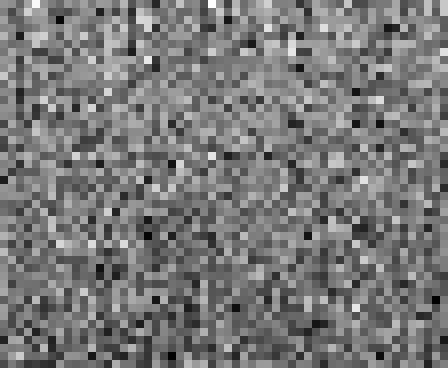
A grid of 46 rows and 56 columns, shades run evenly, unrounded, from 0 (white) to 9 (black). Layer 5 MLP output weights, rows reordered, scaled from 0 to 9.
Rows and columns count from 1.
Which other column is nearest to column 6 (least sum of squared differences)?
30
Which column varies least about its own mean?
53
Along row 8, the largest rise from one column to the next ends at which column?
20
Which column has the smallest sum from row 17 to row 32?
7
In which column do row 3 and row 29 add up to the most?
8
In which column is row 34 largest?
13
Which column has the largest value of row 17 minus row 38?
41
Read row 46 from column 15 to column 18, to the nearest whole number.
3 5 5 7
